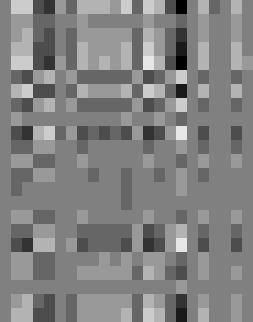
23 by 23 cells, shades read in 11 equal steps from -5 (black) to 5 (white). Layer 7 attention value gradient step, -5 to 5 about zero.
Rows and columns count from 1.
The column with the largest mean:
14
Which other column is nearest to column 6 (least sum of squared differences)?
23
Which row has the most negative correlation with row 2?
11
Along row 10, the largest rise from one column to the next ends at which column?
4
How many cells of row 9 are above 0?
3
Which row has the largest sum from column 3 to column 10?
1
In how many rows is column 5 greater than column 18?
7
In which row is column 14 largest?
5
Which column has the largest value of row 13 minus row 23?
17
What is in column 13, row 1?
-1
